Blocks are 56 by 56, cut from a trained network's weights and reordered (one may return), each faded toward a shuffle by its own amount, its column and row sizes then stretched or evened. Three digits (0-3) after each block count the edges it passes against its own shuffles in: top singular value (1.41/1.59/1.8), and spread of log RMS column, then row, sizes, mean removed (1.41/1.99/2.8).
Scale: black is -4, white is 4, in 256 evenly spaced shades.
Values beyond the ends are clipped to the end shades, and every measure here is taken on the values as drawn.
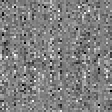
0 3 1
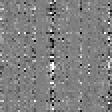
3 3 1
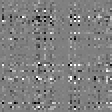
1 3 3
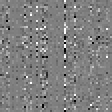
2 3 1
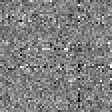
1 1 2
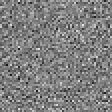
3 0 1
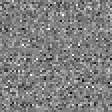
1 0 2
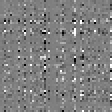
0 3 2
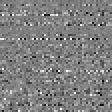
0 0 3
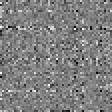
1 2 2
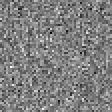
0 0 0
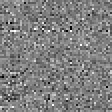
3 1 1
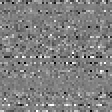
1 0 3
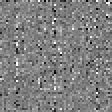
2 2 1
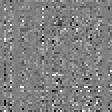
0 3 2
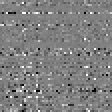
0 1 3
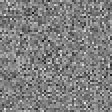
3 0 0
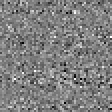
1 1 2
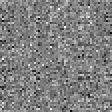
3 2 0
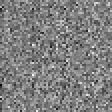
0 1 0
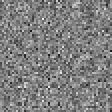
3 0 0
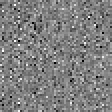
1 2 0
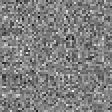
3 1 0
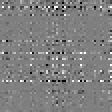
2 2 3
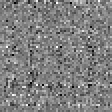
0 1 2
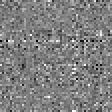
1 2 2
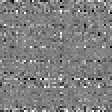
2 1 3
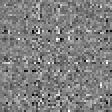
3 2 2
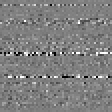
2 0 3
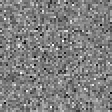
2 0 0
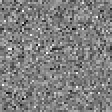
2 0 1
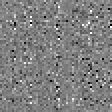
0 2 1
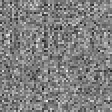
3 0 1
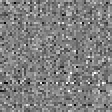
1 0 2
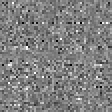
0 1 2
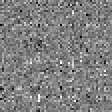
3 2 1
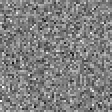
1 0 0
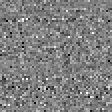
0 0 2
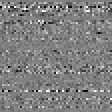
1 0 3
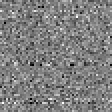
0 0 2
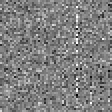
0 2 0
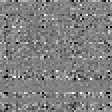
1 1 3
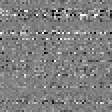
1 1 3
